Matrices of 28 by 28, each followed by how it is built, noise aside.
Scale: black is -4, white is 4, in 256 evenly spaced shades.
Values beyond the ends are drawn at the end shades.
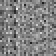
repeating rows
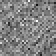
Hankel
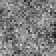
smooth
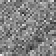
Hankel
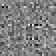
low rank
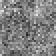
smooth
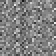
repeating rows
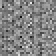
repeating rows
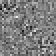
block diagonal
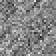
Hankel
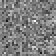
repeating rows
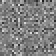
low rank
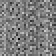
repeating rows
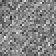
Hankel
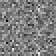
repeating rows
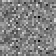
repeating rows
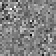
block diagonal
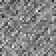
Hankel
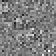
block diagonal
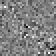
block diagonal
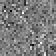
block diagonal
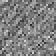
Hankel
